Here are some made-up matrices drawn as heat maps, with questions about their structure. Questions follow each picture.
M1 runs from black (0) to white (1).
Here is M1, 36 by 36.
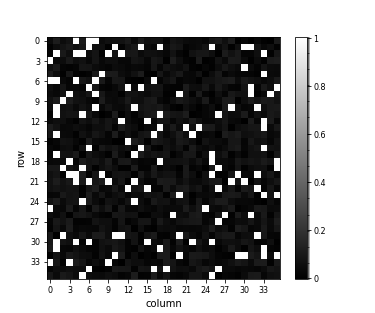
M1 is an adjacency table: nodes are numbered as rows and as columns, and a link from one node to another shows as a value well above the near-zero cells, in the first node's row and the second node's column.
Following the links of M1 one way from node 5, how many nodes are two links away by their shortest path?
7
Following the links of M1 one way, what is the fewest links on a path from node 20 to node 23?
4
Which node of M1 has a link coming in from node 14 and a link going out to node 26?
node 22
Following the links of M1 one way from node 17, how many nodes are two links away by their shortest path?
10
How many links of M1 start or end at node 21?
7
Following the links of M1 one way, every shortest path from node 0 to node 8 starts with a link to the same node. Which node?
node 7
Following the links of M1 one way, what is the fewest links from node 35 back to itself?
4
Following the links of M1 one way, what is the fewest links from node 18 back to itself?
5
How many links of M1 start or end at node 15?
4
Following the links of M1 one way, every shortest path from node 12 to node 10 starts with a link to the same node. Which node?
node 11
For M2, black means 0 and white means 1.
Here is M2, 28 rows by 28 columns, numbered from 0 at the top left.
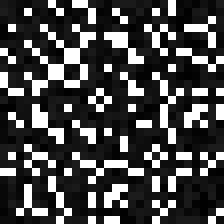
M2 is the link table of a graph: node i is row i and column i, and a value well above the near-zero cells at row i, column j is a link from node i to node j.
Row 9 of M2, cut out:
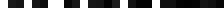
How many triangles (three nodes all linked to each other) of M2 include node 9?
2
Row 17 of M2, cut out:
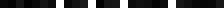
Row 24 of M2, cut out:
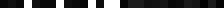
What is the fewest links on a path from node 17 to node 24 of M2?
2
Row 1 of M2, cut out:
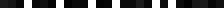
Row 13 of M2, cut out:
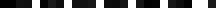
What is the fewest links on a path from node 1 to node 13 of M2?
3
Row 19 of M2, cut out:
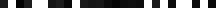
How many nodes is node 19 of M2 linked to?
10
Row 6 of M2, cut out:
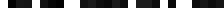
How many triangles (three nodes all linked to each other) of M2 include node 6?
1
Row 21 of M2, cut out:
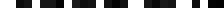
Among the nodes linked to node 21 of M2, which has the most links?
node 4
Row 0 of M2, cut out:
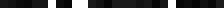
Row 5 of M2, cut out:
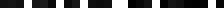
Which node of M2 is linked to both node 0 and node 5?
node 10
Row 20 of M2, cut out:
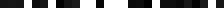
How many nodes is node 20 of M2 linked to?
9
